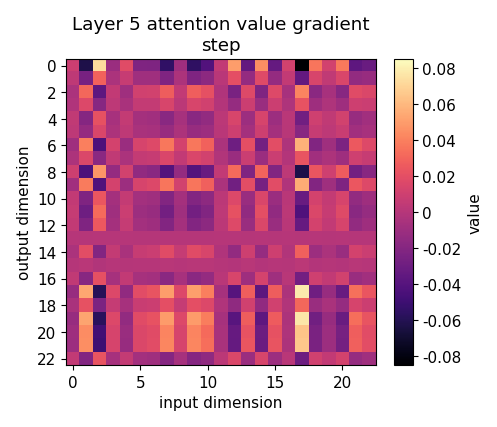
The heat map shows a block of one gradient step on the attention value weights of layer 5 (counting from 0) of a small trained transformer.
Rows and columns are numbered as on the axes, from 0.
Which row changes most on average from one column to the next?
0
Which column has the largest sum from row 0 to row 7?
2
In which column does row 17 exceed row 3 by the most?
17
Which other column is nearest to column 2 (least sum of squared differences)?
12
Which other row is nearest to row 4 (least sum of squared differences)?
16
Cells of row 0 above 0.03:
5
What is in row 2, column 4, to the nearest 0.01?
-0.01
